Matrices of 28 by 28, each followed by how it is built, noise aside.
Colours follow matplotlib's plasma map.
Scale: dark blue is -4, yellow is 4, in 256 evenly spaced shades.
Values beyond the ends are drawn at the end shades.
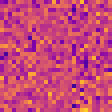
uneven columns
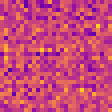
blocks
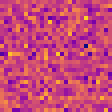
uneven rows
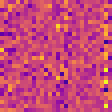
uneven columns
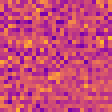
blocks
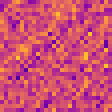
Hankel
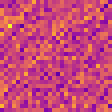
Hankel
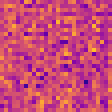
blocks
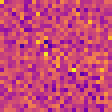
banded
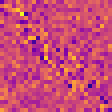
banded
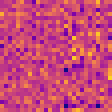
uneven columns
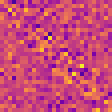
banded
